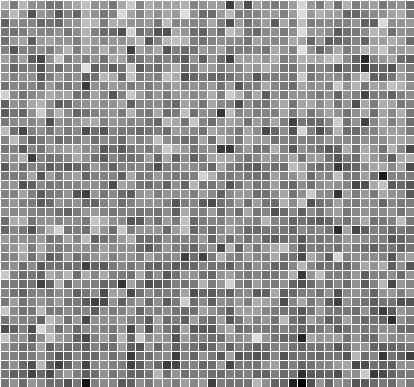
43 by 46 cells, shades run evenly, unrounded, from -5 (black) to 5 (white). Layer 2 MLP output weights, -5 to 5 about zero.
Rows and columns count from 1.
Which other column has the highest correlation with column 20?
15
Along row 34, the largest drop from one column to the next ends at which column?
22
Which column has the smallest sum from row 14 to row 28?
46
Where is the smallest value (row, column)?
43, 34
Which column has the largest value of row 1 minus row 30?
10
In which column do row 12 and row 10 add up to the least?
27
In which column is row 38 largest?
29
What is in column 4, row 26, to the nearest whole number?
-2
